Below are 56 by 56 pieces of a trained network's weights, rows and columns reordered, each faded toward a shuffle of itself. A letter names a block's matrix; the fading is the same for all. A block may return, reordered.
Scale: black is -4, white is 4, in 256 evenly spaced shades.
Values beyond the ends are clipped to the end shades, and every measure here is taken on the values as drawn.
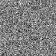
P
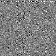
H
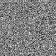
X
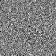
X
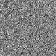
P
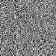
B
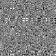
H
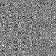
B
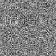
X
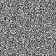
P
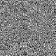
B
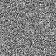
X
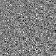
B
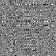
H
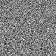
P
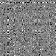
H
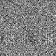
P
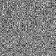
B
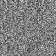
P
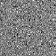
B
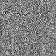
P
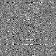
H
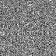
P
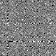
H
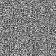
P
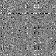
H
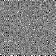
H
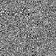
B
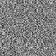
X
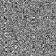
B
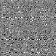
H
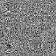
B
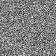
X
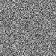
X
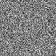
P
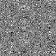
B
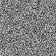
X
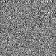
P
